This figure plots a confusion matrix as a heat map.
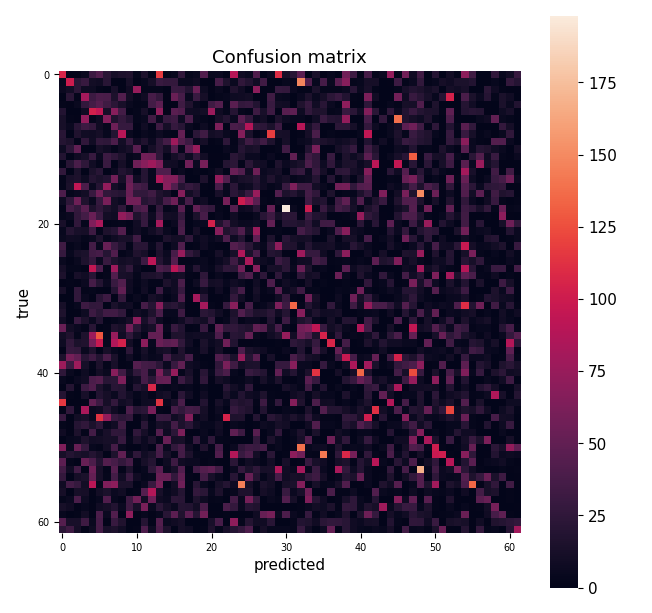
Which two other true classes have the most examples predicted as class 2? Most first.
15, 39
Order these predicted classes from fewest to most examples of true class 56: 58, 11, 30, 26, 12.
26, 58, 30, 11, 12
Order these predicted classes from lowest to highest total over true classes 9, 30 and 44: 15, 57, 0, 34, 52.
57, 52, 34, 15, 0
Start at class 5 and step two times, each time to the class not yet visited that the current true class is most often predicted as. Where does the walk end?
38
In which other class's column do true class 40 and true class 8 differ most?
28
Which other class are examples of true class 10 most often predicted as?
18
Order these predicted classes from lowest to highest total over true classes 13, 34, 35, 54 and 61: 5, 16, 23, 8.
8, 16, 23, 5
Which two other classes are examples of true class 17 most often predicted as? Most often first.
24, 25
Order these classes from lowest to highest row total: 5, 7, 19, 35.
19, 7, 5, 35
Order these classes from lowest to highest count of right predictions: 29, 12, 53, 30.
30, 29, 53, 12
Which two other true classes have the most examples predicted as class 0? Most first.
44, 39
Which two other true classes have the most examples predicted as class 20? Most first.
5, 53
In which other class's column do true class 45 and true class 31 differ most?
52
